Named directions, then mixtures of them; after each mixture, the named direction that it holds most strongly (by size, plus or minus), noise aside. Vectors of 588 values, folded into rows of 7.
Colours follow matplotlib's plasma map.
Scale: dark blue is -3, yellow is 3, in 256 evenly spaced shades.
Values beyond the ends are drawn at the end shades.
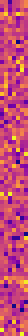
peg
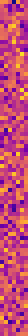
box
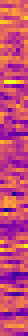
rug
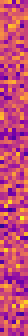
box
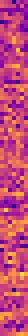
rug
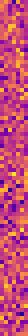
box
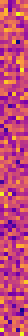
peg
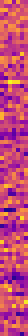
rug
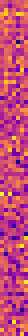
peg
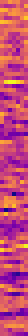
rug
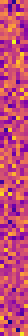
box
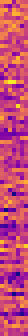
rug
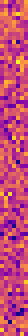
peg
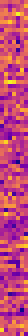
rug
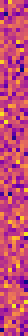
peg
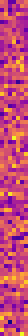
peg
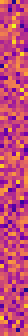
box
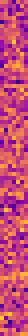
box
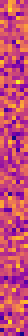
peg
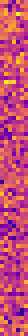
box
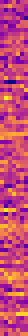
rug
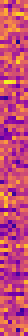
rug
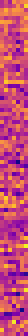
rug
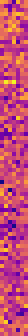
box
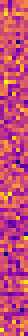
peg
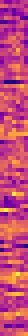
rug
